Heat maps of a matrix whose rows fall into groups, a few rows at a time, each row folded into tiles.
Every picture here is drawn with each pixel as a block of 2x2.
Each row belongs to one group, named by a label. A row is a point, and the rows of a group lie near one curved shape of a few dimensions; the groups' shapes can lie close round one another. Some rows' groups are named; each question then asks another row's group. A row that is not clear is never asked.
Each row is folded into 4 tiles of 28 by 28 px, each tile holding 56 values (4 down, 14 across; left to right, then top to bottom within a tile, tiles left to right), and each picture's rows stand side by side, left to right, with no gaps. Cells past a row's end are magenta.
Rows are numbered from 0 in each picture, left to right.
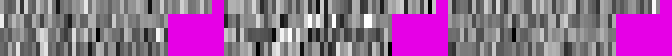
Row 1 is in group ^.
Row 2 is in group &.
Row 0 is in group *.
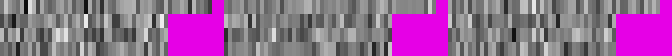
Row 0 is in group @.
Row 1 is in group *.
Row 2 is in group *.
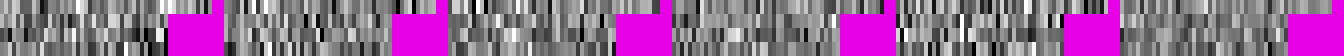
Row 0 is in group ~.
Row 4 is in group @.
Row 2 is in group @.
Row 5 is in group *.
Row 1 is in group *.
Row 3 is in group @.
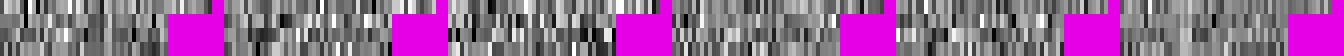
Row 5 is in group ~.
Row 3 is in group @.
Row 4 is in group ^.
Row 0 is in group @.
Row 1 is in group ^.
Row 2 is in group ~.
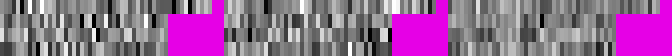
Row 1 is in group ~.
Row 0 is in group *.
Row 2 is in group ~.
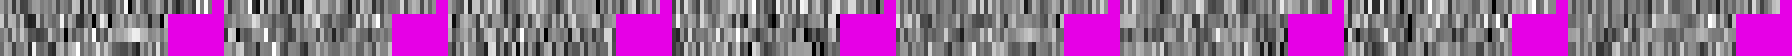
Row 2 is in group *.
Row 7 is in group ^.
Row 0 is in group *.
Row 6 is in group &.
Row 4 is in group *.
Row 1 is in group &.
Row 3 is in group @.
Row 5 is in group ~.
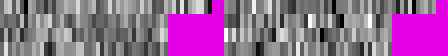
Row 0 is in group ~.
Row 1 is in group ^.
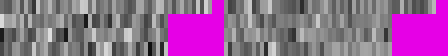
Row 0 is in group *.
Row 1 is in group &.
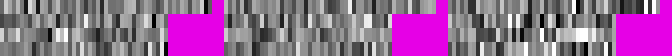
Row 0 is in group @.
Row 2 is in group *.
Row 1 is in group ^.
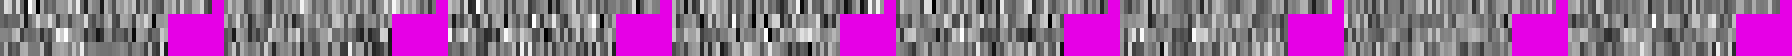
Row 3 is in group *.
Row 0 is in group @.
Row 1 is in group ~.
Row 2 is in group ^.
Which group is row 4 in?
@
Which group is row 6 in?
*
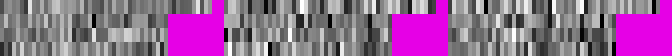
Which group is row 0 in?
~
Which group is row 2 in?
@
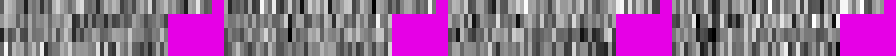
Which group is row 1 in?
&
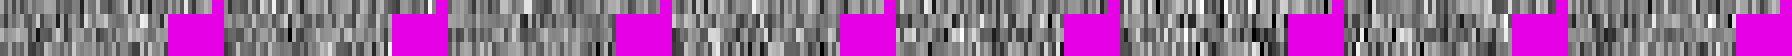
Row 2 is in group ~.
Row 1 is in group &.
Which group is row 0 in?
^
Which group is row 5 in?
@
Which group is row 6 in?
@
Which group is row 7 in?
^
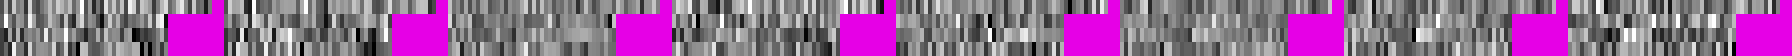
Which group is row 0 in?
@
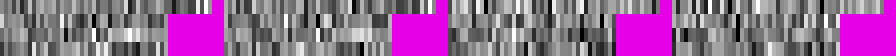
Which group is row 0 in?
*
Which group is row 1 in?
*
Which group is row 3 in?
&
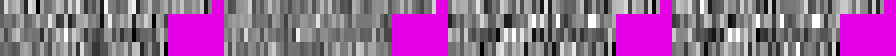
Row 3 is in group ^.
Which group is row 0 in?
@
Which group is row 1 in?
&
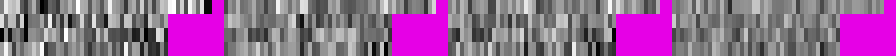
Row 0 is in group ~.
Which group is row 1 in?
~
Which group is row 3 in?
*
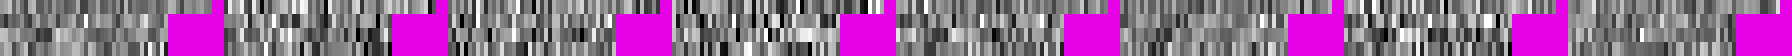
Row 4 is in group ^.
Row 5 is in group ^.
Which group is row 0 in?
^
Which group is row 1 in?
@
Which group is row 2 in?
@
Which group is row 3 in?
*
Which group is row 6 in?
^
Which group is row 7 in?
&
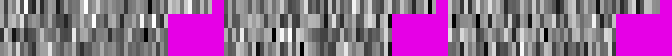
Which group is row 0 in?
&
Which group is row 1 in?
@
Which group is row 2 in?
*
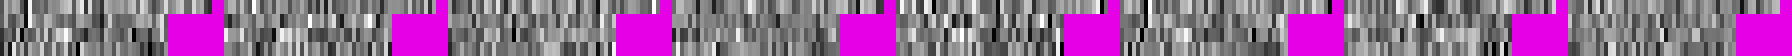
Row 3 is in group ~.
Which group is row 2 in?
&
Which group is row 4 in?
@
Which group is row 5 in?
@
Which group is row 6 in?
~
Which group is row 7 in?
*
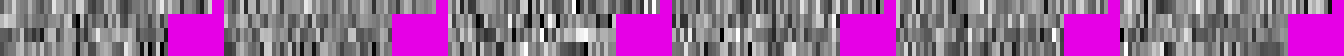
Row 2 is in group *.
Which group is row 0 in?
~
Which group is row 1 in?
*
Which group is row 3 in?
@
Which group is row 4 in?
*
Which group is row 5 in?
~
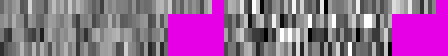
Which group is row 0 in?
~
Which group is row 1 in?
^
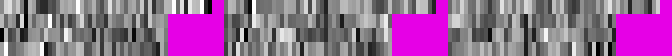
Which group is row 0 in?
~
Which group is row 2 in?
~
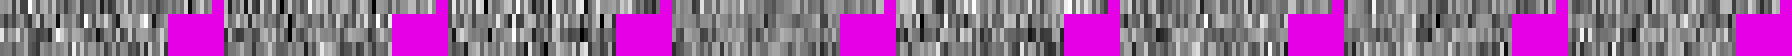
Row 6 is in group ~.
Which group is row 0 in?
^
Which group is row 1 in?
&
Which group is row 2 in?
@
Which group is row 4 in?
~
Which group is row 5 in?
^
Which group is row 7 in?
&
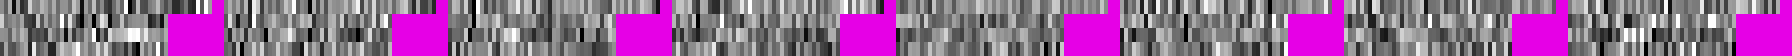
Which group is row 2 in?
@
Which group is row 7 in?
^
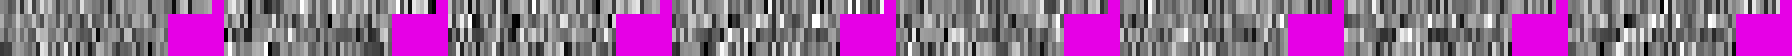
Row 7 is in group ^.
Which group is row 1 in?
~
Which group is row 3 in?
^
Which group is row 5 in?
@
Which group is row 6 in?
^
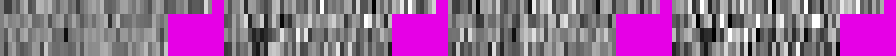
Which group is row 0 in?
&
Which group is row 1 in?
^
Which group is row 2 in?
&
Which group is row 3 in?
^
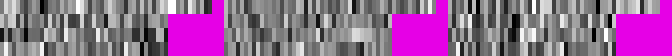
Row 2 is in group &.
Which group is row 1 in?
*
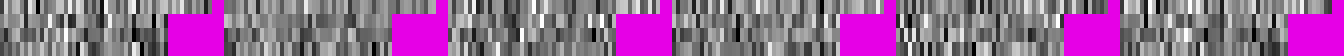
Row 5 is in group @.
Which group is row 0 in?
@
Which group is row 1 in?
*
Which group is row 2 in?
&
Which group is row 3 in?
&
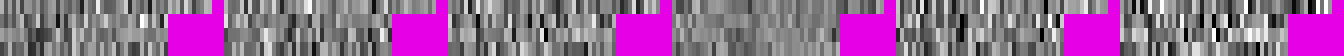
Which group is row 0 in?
^
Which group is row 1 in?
*
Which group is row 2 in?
*
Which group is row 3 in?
&
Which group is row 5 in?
*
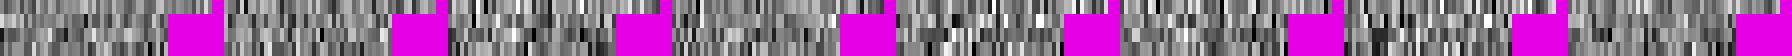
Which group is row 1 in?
*
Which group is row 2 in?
@
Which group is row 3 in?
@
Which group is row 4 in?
^
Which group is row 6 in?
^
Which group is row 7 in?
~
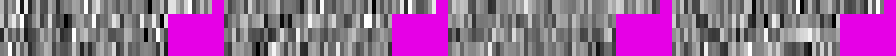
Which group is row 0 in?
&
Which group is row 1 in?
^
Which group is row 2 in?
~
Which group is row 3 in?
*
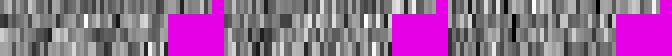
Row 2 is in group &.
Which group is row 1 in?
^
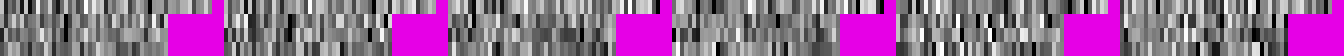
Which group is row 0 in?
&
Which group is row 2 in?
~
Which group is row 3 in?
~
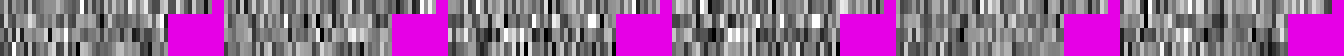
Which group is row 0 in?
@
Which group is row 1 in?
*
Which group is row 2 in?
^
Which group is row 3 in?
^
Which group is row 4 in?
&
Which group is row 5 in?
@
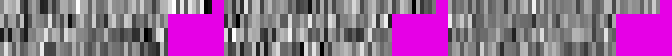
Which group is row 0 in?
~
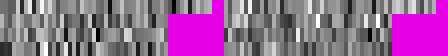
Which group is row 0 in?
*
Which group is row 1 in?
&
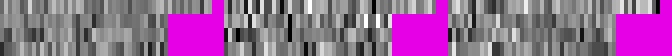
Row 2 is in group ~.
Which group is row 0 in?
~
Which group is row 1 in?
&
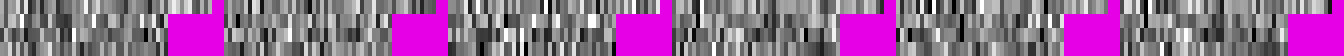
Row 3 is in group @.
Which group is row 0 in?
&
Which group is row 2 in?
^
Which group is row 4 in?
&
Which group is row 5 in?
@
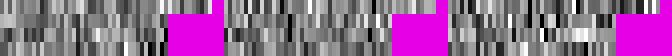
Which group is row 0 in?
~
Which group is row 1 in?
&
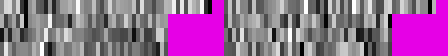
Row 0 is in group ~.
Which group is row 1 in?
@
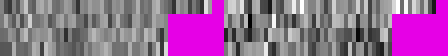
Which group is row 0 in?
&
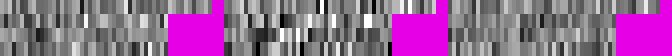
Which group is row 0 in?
^
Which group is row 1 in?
^
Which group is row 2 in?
~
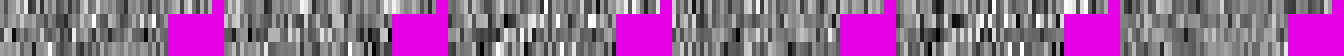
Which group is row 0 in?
&
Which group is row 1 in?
~
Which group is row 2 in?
^
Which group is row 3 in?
*
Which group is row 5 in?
&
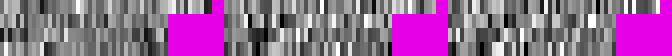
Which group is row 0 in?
~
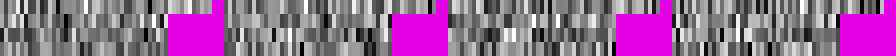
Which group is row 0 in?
&
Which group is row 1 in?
@
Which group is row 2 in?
^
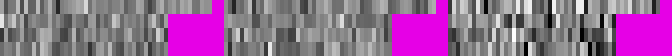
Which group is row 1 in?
&
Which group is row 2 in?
@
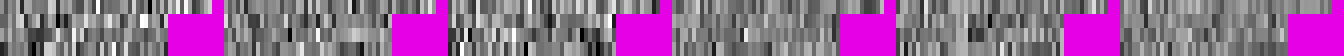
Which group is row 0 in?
^
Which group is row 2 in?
@
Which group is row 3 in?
&
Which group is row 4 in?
~
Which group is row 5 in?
~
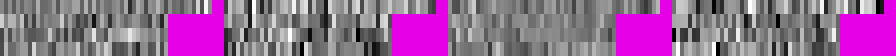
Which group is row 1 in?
@
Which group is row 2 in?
&
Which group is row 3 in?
~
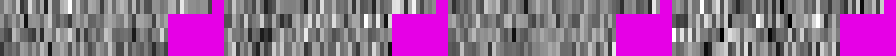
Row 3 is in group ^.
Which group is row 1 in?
^
